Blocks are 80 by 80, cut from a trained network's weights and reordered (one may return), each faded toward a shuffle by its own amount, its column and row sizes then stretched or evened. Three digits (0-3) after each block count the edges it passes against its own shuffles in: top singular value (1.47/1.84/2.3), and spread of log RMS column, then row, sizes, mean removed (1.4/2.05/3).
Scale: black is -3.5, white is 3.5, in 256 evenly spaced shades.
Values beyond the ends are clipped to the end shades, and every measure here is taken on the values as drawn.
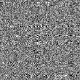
1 1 2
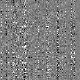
0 3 2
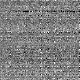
2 2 2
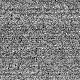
1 0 1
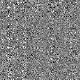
0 2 2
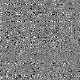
0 2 3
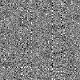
1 2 0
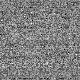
0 0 2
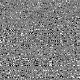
2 0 2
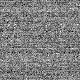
1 0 1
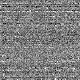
2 1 2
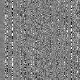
1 3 0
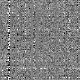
1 3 1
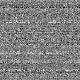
1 0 2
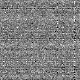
2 2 1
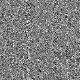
0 2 0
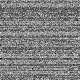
3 0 0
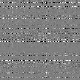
1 1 3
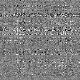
0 2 3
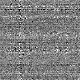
2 2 2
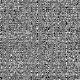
1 3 0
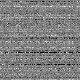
3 1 3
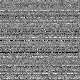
3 0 3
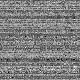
3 0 1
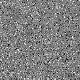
1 0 0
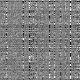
3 3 0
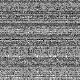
3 1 2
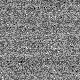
0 0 0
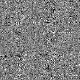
0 2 2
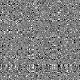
3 2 2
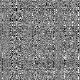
1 3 0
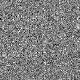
0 0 1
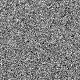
0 0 0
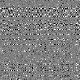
3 1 3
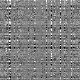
3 3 1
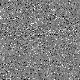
1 0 1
